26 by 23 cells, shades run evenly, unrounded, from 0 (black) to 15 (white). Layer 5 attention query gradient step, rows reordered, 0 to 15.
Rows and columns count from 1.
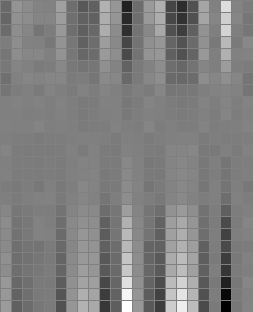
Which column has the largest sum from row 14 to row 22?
12
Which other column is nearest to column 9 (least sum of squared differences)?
8
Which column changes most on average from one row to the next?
21
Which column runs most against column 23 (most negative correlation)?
20
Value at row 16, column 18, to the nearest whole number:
8
